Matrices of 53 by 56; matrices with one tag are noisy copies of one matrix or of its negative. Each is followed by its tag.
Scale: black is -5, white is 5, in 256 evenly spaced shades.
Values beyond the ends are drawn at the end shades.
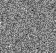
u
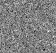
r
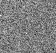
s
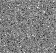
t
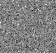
u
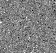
u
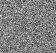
s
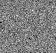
u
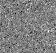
r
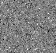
r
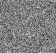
t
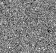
r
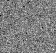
s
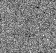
t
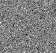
u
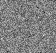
t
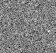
r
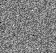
u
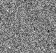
r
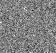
u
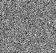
s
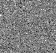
s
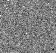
s
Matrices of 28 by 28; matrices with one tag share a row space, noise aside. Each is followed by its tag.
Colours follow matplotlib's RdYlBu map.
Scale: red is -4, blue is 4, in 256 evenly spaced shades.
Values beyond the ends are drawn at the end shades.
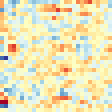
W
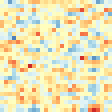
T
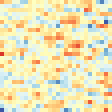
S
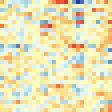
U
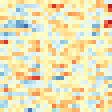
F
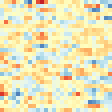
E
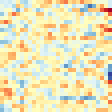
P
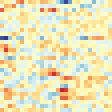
W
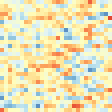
S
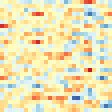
S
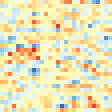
T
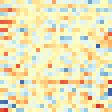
P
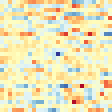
S
